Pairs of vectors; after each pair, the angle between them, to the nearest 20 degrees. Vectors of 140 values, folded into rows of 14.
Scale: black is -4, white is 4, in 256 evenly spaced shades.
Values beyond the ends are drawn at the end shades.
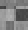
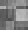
160 degrees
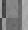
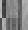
20 degrees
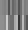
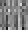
140 degrees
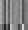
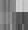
80 degrees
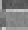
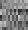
120 degrees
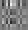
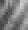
80 degrees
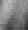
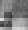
100 degrees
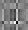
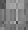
60 degrees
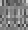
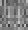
20 degrees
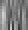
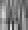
20 degrees
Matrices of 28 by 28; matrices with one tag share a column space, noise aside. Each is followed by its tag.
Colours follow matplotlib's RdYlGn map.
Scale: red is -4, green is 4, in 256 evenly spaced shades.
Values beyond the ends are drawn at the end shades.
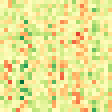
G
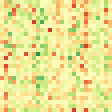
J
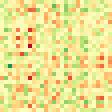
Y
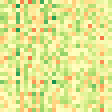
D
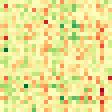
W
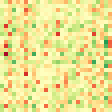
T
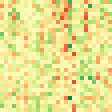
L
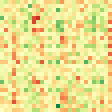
D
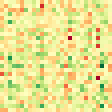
Y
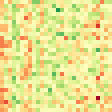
W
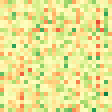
J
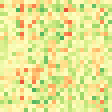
W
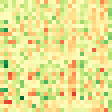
G
